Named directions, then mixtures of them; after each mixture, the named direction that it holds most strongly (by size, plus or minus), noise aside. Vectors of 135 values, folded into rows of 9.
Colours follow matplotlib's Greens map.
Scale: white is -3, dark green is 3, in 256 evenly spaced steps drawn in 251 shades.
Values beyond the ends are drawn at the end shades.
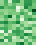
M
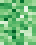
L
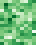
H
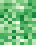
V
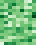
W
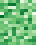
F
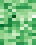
H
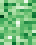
V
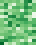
W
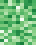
M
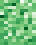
F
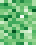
L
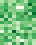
V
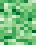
H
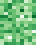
W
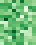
L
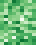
V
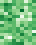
H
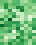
H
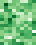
H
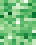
V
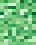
F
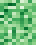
F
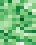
M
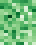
L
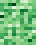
F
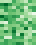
L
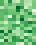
M
